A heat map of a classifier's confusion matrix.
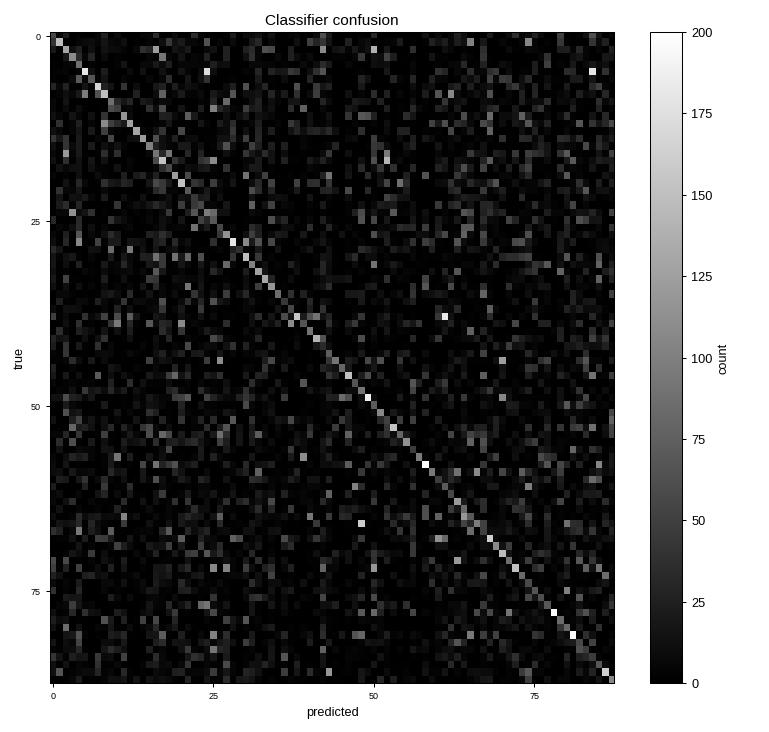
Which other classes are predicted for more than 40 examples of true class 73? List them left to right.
34, 67, 86
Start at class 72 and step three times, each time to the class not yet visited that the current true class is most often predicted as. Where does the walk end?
2
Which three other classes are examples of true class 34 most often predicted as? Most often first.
21, 58, 62
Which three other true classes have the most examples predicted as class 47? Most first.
61, 81, 39
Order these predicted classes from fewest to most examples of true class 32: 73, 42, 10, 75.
10, 73, 42, 75
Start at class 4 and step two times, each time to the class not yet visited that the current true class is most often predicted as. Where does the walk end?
24
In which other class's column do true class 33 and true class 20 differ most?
54
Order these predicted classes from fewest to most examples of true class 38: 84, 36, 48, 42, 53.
53, 42, 84, 48, 36
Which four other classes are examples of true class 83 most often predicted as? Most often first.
25, 42, 82, 21
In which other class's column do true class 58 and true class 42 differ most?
85
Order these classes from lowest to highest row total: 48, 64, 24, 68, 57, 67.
64, 48, 57, 67, 24, 68
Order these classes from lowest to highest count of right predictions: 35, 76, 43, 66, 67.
67, 76, 43, 35, 66
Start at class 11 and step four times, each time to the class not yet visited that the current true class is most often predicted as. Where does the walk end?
36
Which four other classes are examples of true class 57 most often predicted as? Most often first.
39, 10, 76, 69
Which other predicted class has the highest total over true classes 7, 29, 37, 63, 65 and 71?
11
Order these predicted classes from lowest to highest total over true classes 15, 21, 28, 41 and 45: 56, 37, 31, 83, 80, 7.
37, 80, 7, 56, 31, 83
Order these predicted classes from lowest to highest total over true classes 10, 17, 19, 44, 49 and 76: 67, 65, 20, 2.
65, 67, 20, 2
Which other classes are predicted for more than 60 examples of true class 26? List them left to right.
22, 64, 65
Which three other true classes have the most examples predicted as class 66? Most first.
59, 78, 54
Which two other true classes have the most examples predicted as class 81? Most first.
56, 17
